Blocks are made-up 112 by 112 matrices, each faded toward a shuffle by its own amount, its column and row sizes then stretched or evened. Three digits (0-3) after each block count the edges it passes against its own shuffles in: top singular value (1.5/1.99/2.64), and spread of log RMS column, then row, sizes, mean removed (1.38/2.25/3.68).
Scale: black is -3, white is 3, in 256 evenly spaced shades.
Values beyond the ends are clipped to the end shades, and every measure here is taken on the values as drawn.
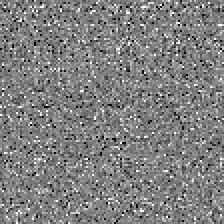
1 0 1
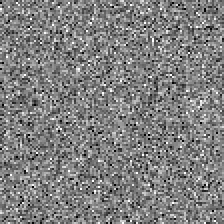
1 0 0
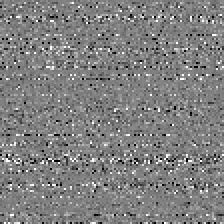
0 0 3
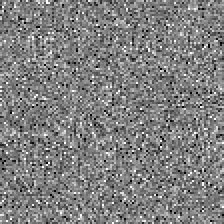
1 0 0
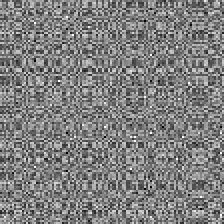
3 0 2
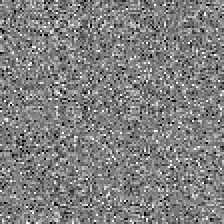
2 0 0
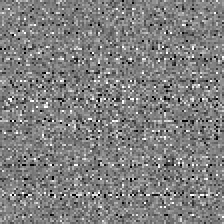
2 1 2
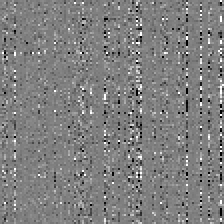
1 3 1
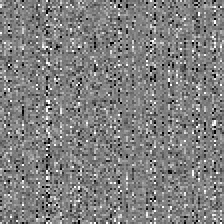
1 3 1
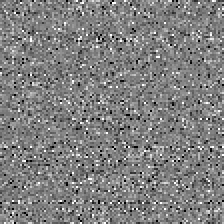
1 1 2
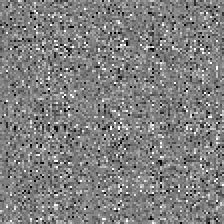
2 2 1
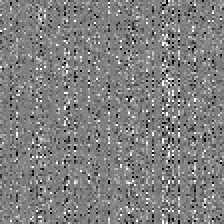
2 3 0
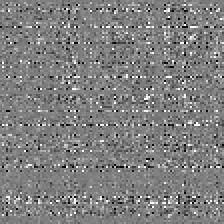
1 2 3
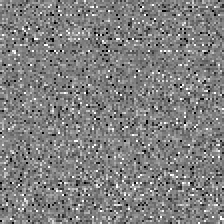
0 0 2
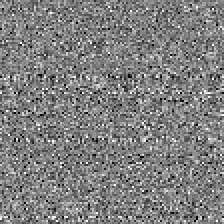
2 0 2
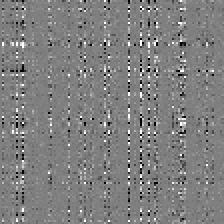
3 3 2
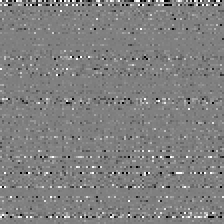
2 0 3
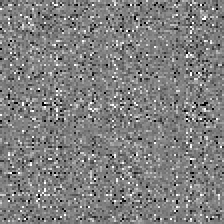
0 2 2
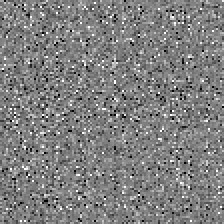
1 1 1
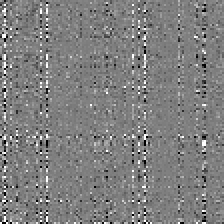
3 3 2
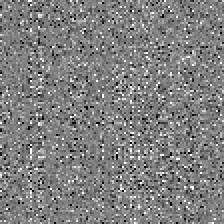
2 2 1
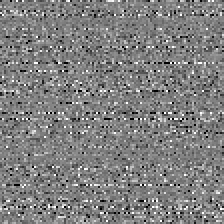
0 0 3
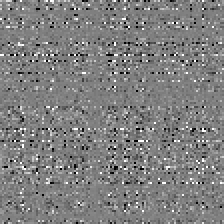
1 2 3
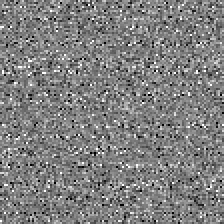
0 0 2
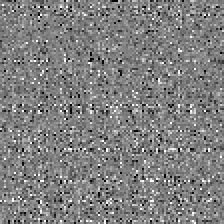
2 2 2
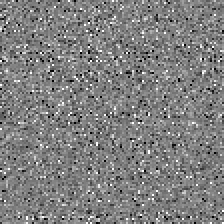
0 1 2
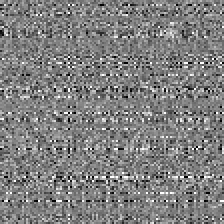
3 1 3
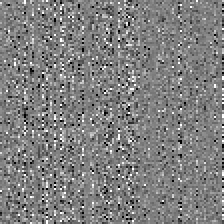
0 3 0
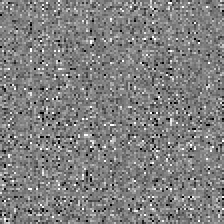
0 2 2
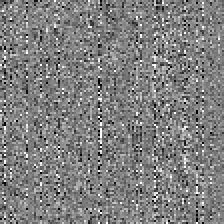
1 3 0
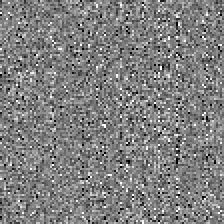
1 2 0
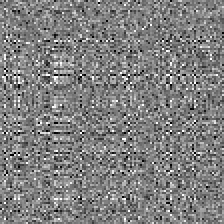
3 2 2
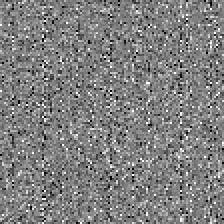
2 2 0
